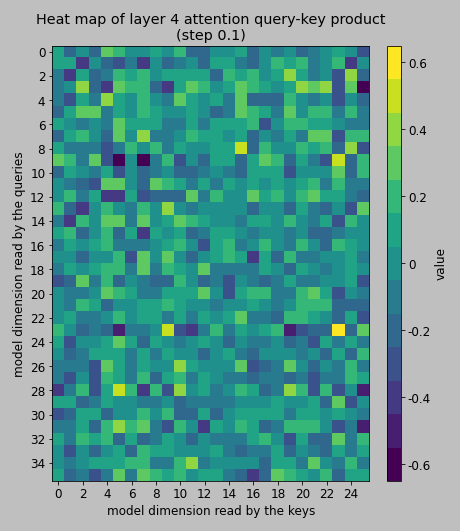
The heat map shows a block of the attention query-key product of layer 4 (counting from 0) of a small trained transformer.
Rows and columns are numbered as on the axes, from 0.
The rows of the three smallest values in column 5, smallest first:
9, 23, 12
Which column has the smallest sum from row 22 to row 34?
1
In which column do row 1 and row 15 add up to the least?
7
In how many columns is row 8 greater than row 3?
11
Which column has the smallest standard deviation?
13
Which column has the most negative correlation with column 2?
0
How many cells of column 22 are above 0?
12
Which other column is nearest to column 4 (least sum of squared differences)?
10
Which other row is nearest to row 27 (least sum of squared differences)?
33
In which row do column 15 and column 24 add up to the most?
8
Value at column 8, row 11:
0.3
